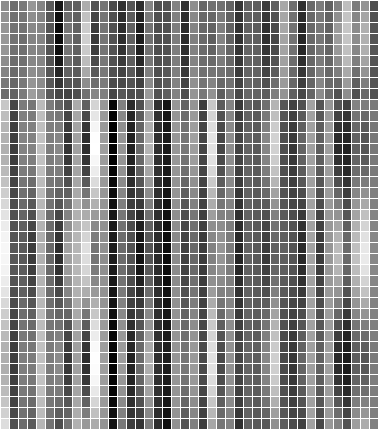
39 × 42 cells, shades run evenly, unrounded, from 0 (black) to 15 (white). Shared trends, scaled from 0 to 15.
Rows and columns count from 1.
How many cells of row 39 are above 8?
13
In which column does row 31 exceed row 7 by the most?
11
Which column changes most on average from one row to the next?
10
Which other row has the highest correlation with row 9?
8
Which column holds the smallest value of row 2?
7
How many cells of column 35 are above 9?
30
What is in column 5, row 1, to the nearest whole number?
8
